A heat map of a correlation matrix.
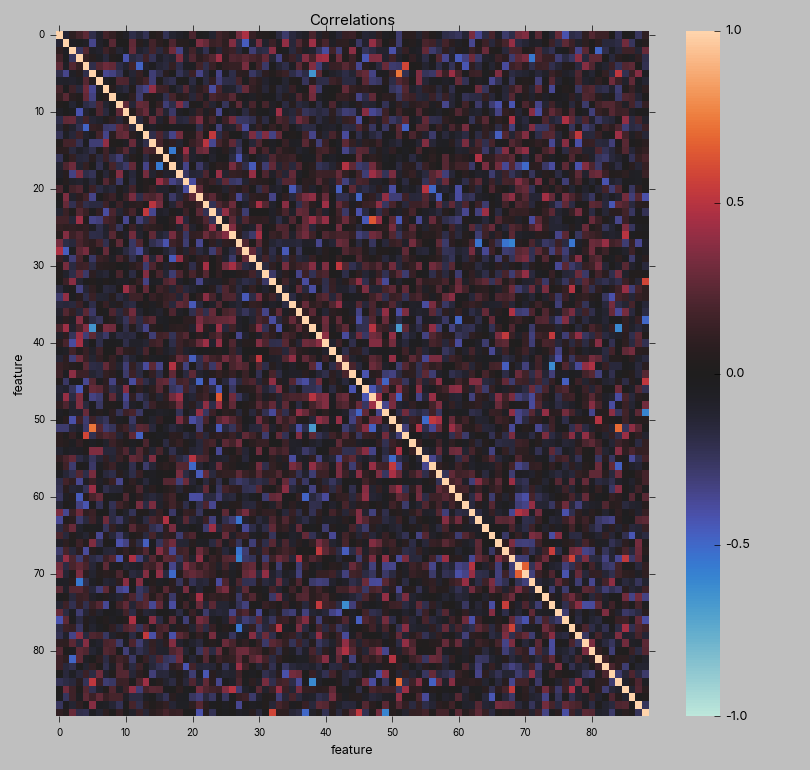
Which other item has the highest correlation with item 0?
28
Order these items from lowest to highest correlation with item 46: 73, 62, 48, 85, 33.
48, 62, 85, 73, 33
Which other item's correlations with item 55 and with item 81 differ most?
50
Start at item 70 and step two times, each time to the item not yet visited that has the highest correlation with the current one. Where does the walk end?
62
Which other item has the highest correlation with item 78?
13
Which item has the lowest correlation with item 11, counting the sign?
45
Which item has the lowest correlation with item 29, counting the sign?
17
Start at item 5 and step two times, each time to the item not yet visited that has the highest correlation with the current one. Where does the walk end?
84
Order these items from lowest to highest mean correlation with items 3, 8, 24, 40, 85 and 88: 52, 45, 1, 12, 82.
12, 82, 45, 52, 1
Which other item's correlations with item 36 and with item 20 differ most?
56
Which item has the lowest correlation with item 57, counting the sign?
21
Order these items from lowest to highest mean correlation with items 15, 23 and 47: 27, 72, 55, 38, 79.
27, 55, 79, 72, 38
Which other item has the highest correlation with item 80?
43
